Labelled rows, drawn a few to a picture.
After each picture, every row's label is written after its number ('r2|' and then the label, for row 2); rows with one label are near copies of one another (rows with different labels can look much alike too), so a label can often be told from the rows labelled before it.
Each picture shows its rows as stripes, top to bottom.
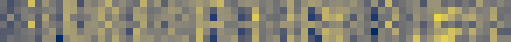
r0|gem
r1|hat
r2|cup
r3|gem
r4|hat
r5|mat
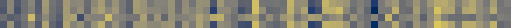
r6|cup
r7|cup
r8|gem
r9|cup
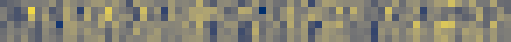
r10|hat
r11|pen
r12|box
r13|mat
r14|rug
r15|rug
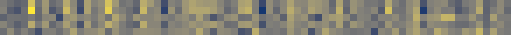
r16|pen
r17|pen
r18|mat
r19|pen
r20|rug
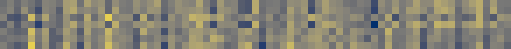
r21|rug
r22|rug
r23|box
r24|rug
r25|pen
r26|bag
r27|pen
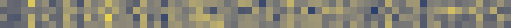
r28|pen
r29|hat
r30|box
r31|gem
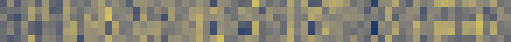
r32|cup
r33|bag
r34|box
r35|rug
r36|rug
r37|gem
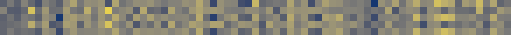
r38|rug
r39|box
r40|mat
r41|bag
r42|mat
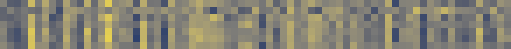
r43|box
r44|mat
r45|bag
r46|pen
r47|box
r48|box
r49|pen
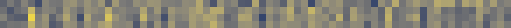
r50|rug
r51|gem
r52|pen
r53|bag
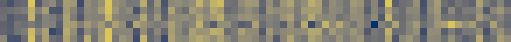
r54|gem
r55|bag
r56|gem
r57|hat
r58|bag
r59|box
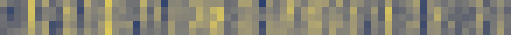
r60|pen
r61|gem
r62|gem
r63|bag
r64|bag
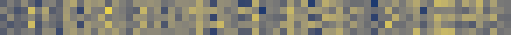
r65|rug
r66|pen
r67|cup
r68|gem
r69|mat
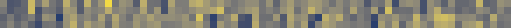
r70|box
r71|gem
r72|mat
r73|rug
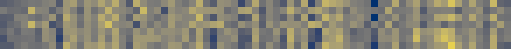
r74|hat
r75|pen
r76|hat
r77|bag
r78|mat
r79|mat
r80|hat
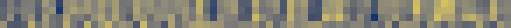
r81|mat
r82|mat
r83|cup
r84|box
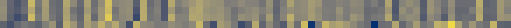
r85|box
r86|box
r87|box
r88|hat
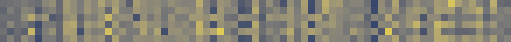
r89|hat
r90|rug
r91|bag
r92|rug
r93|gem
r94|rug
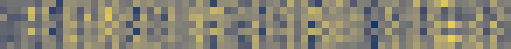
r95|mat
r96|bag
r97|box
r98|hat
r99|bag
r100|hat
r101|rug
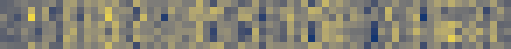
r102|hat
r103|bag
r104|pen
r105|hat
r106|rug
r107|hat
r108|bag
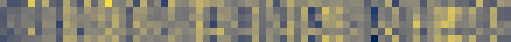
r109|box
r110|hat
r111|hat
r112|mat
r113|gem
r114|hat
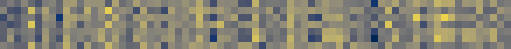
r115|rug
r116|box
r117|mat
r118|gem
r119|cup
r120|cup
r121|pen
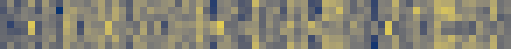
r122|cup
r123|mat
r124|hat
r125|gem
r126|gem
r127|hat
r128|cup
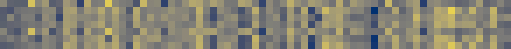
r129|pen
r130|hat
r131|mat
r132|hat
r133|pen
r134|rug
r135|hat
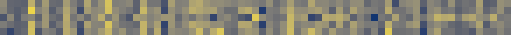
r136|box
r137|pen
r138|cup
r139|pen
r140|gem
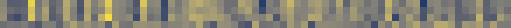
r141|pen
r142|pen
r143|box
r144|rug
